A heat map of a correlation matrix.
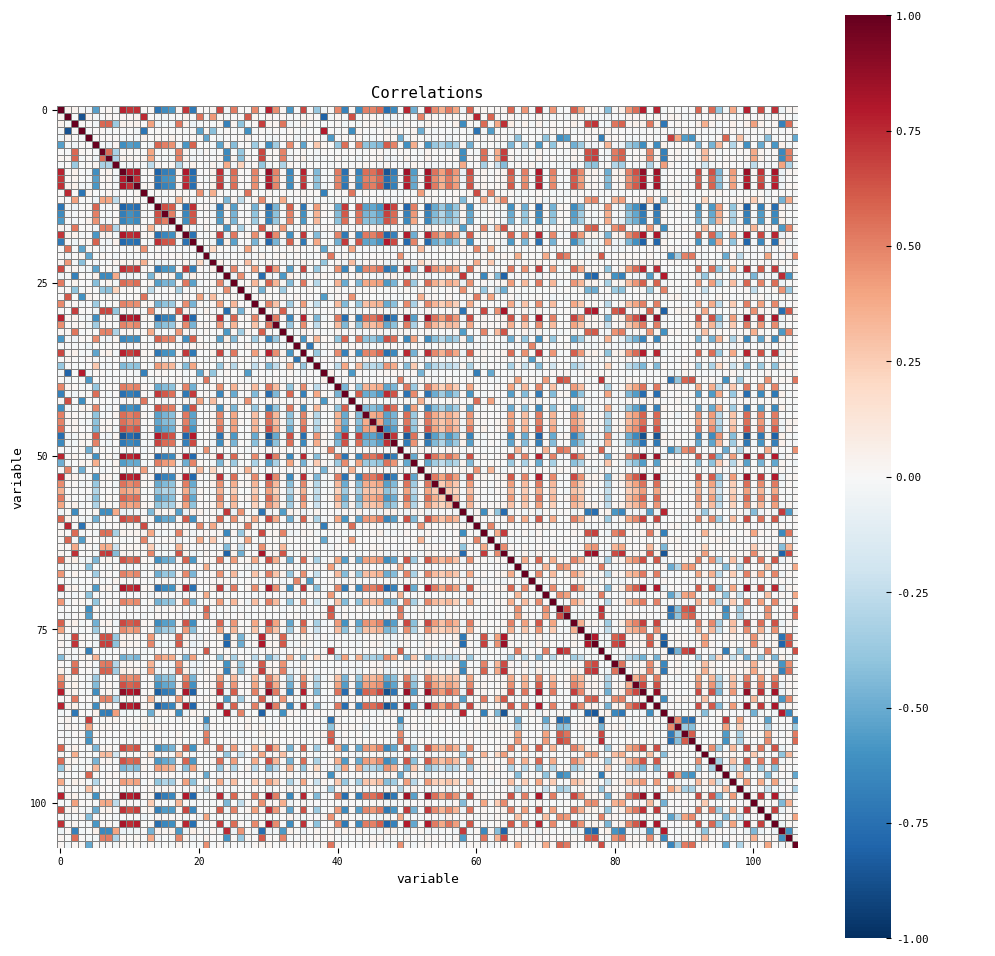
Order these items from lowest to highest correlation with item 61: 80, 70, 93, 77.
70, 93, 80, 77
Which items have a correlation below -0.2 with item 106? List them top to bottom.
4, 88, 89, 96, 98
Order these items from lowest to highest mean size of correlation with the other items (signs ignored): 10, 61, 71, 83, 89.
89, 61, 71, 83, 10
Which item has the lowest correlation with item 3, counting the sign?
1
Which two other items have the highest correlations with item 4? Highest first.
88, 96
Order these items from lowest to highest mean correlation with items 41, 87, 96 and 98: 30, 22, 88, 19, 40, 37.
30, 40, 22, 37, 19, 88
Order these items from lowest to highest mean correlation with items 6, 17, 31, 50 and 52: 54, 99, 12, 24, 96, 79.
24, 79, 96, 12, 54, 99
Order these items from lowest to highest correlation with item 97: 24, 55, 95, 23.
95, 24, 55, 23
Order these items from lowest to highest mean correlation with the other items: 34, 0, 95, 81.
95, 34, 81, 0
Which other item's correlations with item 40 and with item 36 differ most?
34
